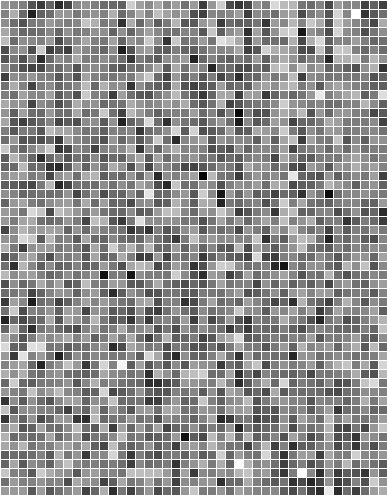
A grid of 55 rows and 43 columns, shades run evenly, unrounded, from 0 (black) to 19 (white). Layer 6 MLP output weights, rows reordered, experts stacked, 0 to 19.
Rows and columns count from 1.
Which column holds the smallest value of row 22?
37
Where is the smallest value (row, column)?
20, 23
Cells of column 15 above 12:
10
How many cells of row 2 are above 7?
35
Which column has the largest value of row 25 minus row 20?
16
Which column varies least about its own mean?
11
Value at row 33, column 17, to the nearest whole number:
6
